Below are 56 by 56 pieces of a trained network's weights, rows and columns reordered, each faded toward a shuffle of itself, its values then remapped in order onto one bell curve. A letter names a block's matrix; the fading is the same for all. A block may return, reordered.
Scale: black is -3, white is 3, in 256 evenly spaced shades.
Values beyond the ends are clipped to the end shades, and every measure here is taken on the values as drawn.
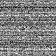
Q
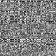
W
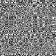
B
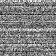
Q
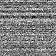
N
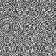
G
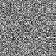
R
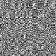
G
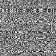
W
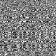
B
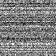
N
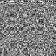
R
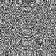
G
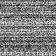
N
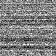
N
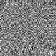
R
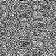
G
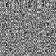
G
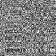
G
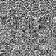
R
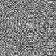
G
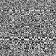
W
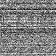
Q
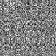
R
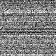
Q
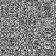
R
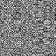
R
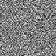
G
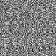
R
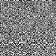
B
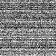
N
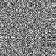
G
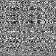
B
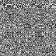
B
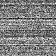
Q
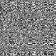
B
